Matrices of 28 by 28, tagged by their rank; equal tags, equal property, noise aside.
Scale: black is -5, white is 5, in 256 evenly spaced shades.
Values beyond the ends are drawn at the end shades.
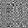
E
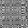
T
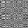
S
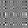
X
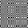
X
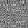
E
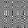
S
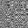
E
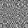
E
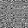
E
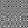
S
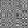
T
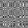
S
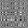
S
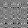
S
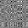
S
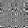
S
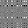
X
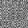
E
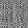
T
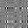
X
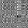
T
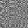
T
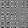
S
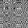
T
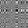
X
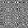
T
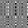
X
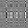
X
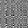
S
